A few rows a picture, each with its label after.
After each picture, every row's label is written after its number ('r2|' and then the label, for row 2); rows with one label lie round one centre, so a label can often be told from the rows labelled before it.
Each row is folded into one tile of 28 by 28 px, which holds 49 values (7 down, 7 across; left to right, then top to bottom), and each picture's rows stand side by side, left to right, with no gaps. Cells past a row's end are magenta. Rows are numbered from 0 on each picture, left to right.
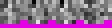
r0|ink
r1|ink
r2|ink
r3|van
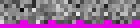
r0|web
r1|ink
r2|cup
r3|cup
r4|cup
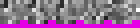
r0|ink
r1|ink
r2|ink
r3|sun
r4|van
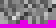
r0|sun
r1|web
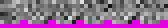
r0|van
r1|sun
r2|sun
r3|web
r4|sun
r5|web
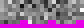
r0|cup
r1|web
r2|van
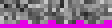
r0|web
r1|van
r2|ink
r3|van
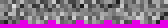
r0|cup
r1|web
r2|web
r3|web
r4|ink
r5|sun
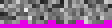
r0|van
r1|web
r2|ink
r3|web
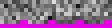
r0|web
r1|sun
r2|cup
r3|cup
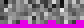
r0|ink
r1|web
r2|ink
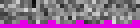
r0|van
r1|ink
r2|web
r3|cup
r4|web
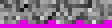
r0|web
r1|sun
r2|sun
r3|ink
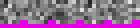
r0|ink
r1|sun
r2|van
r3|ink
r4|van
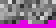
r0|cup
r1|sun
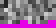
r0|ink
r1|web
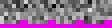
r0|web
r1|web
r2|web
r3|ink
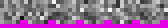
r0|sun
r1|sun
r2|van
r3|van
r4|ink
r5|van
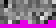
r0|ink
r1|sun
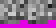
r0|cup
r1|cup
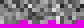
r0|web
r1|van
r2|web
